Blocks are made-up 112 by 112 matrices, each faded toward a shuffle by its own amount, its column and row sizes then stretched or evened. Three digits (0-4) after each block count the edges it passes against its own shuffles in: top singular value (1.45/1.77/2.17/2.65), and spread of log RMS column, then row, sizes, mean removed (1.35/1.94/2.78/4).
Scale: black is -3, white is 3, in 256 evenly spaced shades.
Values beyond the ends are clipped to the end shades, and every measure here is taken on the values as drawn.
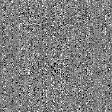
0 3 1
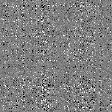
2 3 2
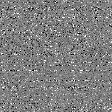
0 1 3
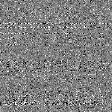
0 2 3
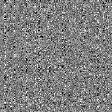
2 3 1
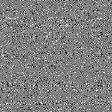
2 1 3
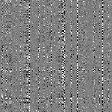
4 4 2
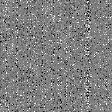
1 3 0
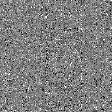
1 3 1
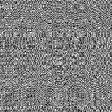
4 0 1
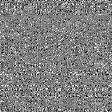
3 0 3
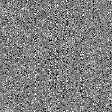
1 3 0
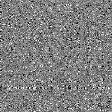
2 2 2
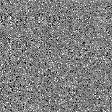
2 1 0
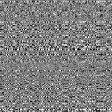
4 0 4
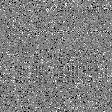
2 0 2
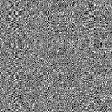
4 2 1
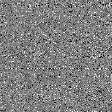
0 2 3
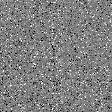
0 1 0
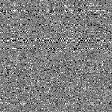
3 0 3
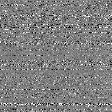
1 1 4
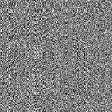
4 3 0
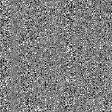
1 3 0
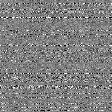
3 0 4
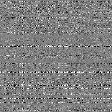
3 2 4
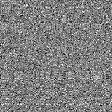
3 0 1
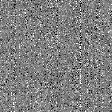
2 3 0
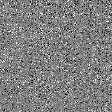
0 2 2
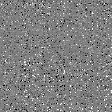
1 2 2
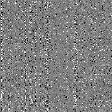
3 3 1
